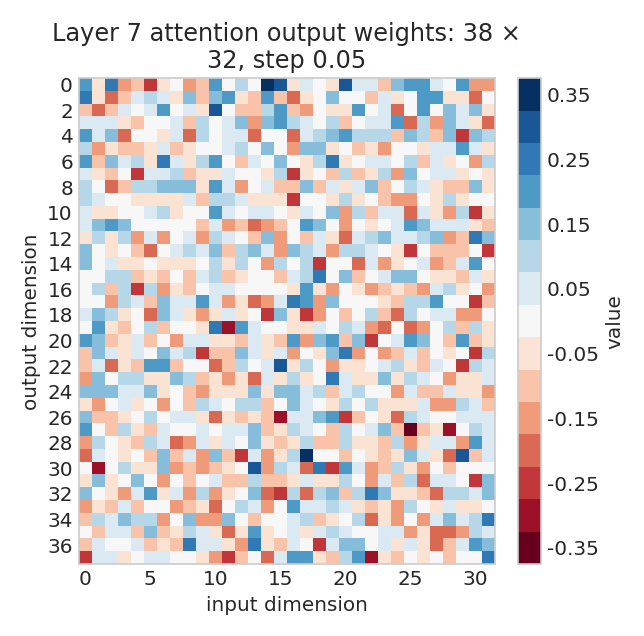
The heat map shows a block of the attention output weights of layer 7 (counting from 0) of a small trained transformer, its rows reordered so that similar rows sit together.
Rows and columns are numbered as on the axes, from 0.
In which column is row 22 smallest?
29
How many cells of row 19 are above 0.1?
3
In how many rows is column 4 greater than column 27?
17
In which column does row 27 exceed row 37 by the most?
0
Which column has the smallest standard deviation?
7
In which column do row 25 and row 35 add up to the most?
13
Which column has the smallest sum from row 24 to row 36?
14
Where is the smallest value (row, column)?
27, 25
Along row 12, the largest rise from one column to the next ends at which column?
30
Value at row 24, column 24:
-0.15
